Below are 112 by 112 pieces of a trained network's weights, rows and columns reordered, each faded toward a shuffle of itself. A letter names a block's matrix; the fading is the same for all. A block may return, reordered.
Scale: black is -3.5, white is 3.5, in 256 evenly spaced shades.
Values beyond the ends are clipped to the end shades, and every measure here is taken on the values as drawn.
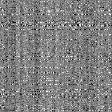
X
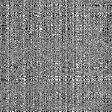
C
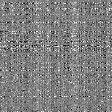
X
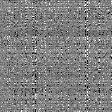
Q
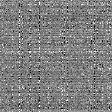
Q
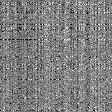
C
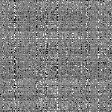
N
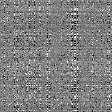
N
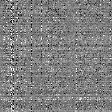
Q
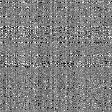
X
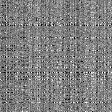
C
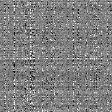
N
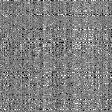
X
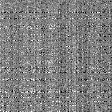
X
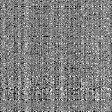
C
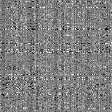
X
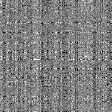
C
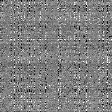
N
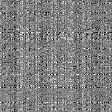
C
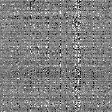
Q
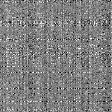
X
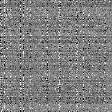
Q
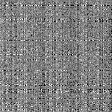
C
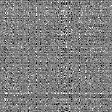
N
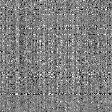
X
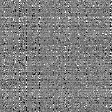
Q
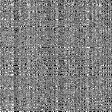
C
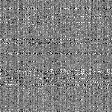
X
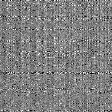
X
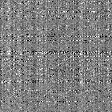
X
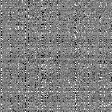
N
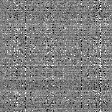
Q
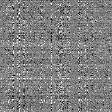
N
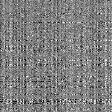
C
